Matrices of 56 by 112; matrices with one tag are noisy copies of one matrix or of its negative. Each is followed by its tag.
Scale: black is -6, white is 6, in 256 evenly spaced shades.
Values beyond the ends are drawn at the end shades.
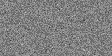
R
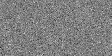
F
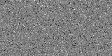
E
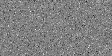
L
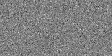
E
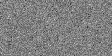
F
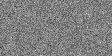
F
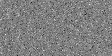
F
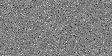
R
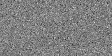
E
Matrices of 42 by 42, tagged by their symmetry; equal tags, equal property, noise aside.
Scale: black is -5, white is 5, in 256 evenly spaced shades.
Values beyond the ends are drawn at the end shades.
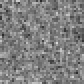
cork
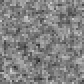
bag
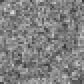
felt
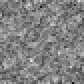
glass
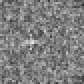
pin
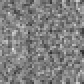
pin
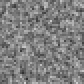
cork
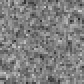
glass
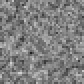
bag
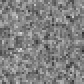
pin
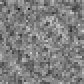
bag
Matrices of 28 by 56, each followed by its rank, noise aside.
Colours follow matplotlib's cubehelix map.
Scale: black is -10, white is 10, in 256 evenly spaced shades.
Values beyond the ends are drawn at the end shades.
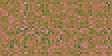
five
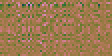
two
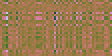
one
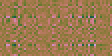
two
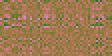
two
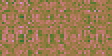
four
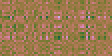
two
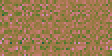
five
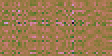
three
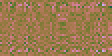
three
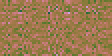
four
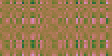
one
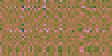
three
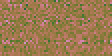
five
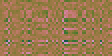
one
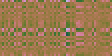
one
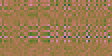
one
